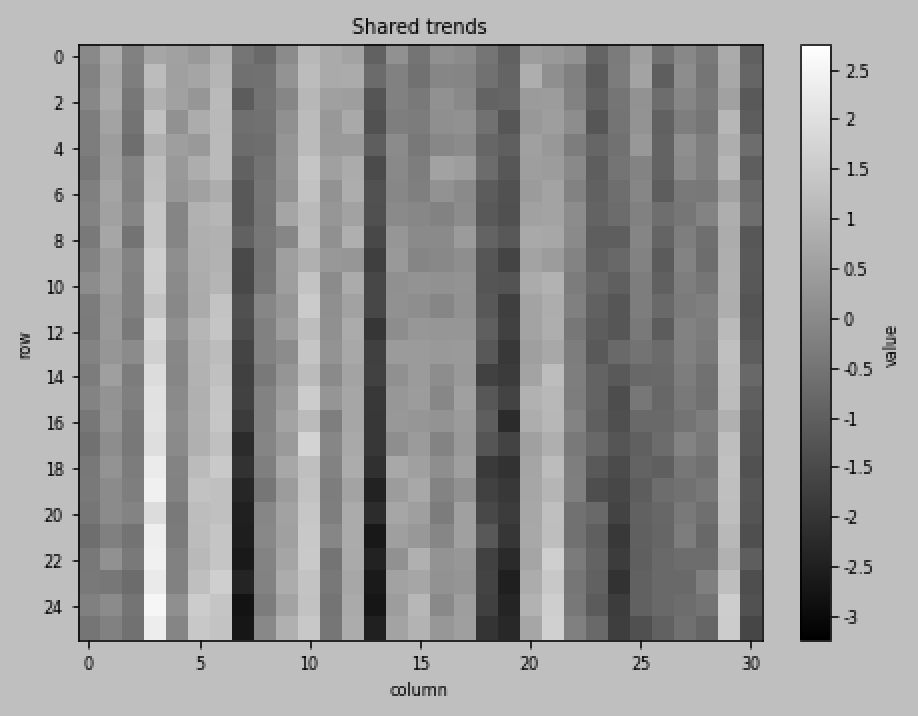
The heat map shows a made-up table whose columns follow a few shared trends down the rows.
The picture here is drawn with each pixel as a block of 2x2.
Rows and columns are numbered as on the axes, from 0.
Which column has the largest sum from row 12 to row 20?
3
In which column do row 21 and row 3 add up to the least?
13
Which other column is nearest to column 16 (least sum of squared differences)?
4
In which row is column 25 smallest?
25
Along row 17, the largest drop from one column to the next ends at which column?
7
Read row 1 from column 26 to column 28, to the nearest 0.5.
-1 0 -0.5
